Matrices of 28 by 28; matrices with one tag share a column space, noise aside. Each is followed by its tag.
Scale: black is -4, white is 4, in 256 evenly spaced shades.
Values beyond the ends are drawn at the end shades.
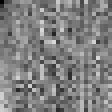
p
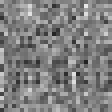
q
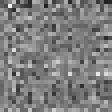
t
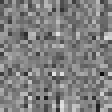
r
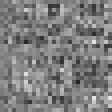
q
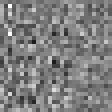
q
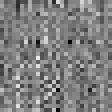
p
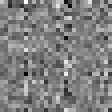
t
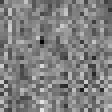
p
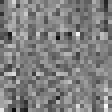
r
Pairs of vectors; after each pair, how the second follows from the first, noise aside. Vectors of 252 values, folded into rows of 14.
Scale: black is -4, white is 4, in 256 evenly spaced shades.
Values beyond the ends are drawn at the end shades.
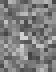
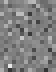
reversed, negated, partly zeroed.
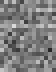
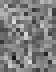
shuffled.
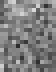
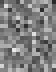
shuffled.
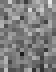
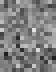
wrapped around, negated.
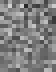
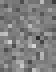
wrapped around, partly zeroed.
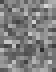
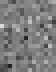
reversed, negated, partly zeroed.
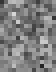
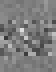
wrapped around, partly zeroed.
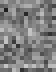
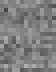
shrunk.
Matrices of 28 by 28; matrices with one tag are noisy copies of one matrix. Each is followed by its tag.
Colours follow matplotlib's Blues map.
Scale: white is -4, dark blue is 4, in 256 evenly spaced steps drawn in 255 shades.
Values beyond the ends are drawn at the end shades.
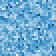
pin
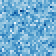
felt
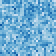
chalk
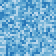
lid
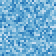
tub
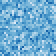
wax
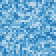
wax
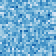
pin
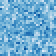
tub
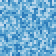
felt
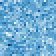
lid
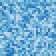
lid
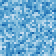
lid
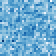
tub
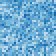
chalk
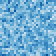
pin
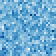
felt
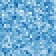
wax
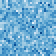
felt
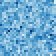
wax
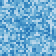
tub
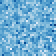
wax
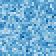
chalk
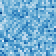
felt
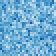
wax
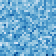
felt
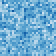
chalk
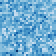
tub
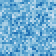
tub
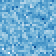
pin
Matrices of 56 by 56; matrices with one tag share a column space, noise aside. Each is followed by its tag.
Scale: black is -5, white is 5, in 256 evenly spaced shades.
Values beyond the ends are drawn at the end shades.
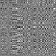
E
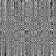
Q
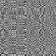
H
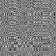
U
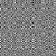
E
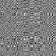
U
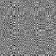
H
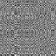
H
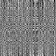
Q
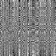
Q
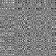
E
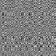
U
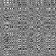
E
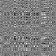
U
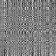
Q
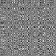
E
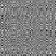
H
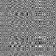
U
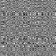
U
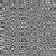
E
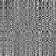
Q
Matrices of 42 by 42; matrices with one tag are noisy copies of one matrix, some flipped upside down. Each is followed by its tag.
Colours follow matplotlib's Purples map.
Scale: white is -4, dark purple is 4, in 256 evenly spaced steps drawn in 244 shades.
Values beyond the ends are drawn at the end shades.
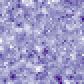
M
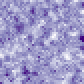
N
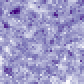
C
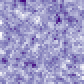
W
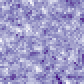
M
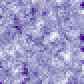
N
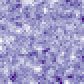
M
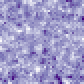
M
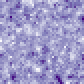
M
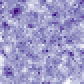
C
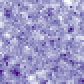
C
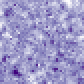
C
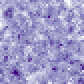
C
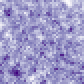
C
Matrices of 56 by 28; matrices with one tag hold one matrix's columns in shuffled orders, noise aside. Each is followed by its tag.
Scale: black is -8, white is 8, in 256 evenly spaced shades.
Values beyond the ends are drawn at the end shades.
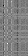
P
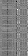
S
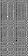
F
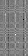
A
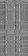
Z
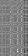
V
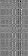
S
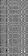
V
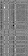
Z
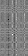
A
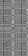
S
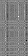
F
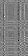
F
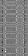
V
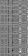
V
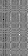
A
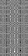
V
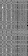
Z
